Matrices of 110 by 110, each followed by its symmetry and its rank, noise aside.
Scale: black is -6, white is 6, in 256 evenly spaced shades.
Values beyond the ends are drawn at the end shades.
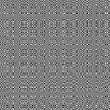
antisymmetric, rank two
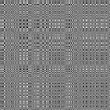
symmetric, rank one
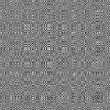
symmetric, rank three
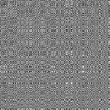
symmetric, rank three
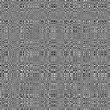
no symmetry, rank three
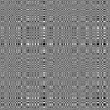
symmetric, rank one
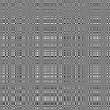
no symmetry, rank one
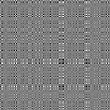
symmetric, rank one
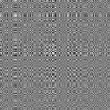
symmetric, rank two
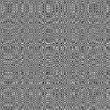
no symmetry, rank three
